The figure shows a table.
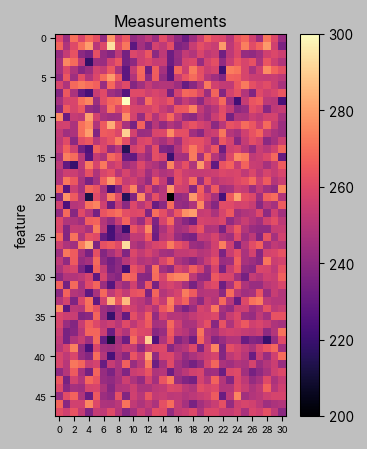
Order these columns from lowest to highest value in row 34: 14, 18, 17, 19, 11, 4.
17, 18, 11, 19, 14, 4
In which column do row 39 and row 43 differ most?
4
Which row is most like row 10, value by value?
46
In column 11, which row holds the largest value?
20
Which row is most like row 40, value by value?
35
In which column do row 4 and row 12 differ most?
9
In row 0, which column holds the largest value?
7
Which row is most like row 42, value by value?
2
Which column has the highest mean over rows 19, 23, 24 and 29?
5
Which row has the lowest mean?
38
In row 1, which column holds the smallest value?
10
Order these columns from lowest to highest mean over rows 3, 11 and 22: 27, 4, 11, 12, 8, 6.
12, 4, 27, 6, 11, 8
